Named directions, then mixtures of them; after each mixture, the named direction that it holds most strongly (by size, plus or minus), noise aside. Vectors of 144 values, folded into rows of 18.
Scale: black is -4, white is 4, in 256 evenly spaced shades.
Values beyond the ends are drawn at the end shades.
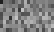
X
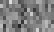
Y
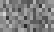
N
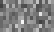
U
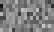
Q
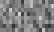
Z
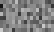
Q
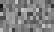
Q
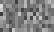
Q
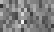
Y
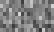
Z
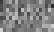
Q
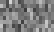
Y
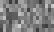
Y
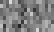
Y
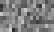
Q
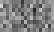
N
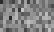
X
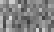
X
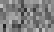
Y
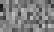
Q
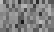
U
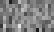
Y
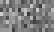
N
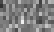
U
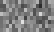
U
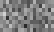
N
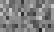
Z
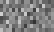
Q
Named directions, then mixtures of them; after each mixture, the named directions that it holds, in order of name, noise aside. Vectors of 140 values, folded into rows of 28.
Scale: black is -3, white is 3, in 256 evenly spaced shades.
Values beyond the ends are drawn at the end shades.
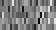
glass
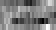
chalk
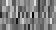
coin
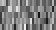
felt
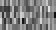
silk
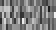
silk.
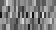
coin, glass.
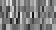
coin, silk.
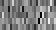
glass.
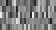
coin.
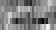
chalk.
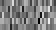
glass.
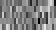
chalk, felt, glass.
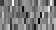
glass.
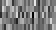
coin.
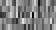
coin.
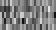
silk.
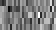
felt, glass.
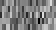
chalk, coin, glass.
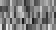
chalk, felt, silk.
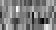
chalk, coin, felt.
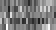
chalk, glass, silk.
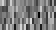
felt, silk.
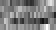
chalk.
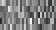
felt, glass.
